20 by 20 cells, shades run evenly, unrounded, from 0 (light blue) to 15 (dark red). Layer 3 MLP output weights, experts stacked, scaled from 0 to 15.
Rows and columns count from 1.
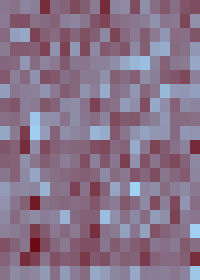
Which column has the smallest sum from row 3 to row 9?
17
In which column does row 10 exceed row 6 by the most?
3
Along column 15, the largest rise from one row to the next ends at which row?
18
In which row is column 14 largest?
1
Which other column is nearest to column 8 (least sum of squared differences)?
6
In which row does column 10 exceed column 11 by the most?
16
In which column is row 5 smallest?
15
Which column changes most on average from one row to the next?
20
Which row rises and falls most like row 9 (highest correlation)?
13
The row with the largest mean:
19
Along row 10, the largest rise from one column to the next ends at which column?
12
